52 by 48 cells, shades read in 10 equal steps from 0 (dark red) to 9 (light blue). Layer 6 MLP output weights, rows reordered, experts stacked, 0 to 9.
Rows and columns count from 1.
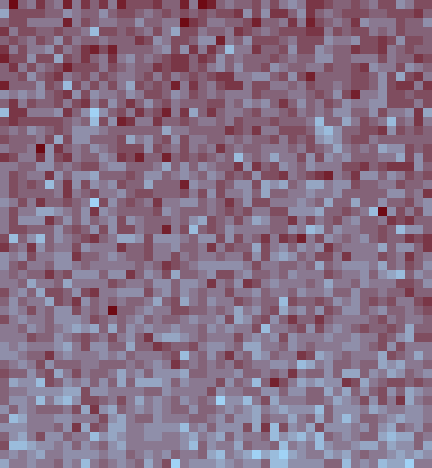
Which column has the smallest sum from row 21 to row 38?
48
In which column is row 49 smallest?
5
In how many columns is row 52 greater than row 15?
35
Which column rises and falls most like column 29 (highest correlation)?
3
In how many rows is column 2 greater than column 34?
15
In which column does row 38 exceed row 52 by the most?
19
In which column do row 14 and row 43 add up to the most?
36
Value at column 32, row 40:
5
